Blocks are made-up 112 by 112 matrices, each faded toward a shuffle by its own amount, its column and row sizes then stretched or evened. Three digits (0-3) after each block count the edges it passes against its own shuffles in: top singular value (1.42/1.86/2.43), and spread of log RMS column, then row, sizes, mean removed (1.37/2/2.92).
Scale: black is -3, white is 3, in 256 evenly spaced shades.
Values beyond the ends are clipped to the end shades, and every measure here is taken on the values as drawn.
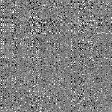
2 3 2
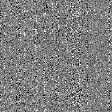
1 3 1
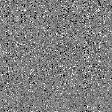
1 2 2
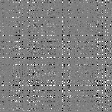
3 3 3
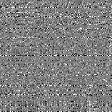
3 0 3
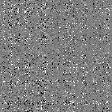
0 3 2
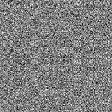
3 1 0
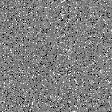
2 1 1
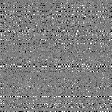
3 1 3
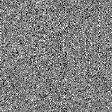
1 2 1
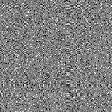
3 1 1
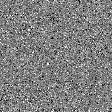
0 0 1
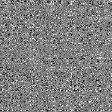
0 2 3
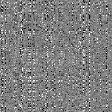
3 3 1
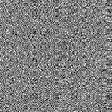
3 0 1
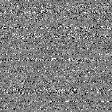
1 0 3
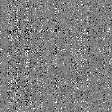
1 3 2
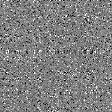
2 1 1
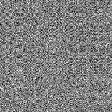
3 0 0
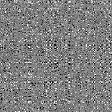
3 2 2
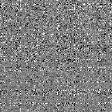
0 3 3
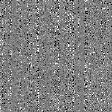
1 3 1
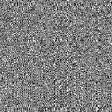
3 2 1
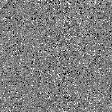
0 2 2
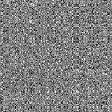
3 2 0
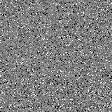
1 0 1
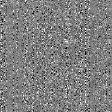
2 3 0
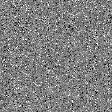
0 2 0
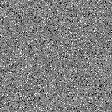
2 0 0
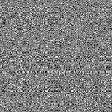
3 0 2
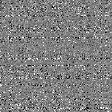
2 2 3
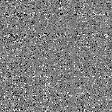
0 2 2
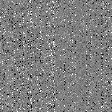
1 3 0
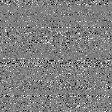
1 1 3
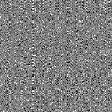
3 2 1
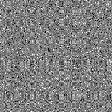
3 0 0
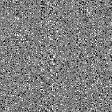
2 2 1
